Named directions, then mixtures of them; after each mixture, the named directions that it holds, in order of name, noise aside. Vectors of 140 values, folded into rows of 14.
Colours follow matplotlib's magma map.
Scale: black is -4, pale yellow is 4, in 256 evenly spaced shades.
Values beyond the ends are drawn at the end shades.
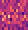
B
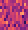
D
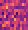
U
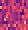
D.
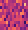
D.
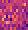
B, D, U.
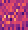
B, U.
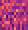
B, U.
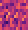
U.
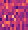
B, U.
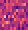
B, D, U.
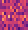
B.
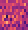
B, D, U.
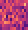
B, D, U.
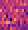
B, D, U.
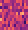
D, U.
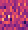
B, D.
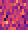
D, U.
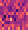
B, U.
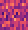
U.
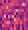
B, U.
